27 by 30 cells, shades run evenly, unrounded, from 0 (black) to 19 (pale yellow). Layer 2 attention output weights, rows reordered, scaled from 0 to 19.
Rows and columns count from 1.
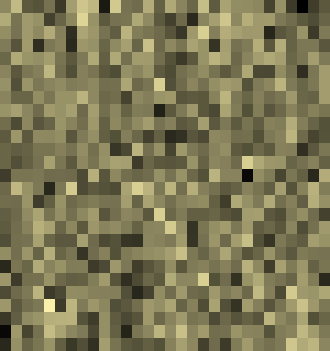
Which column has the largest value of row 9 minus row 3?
7
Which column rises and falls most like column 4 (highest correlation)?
20
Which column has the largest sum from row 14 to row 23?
16
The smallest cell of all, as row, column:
1, 28
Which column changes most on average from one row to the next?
25
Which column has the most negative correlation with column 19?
27
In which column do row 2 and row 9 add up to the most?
21
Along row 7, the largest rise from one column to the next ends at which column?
15
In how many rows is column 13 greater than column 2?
13
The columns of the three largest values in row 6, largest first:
5, 23, 30
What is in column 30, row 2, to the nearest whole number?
8
